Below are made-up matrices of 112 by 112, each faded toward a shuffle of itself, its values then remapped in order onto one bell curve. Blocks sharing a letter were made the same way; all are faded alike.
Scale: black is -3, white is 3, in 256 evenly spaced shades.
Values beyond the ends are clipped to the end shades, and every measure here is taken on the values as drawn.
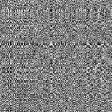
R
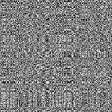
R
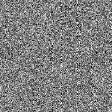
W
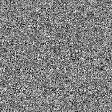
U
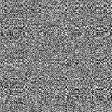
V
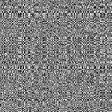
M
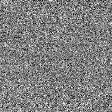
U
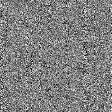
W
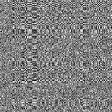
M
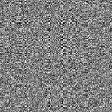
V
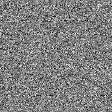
U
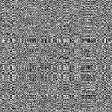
M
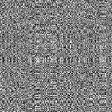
R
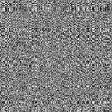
R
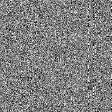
W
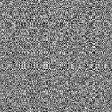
V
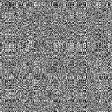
R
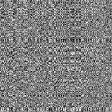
R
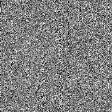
W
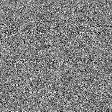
U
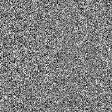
W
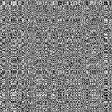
M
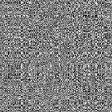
R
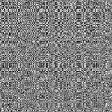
M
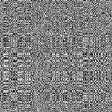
M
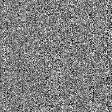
W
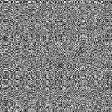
R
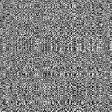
R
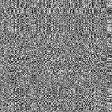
R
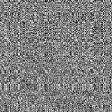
V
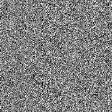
W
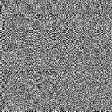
V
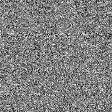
U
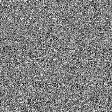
U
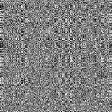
R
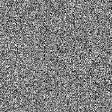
W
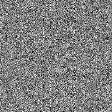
W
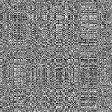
M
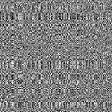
M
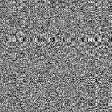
V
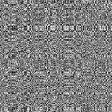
R
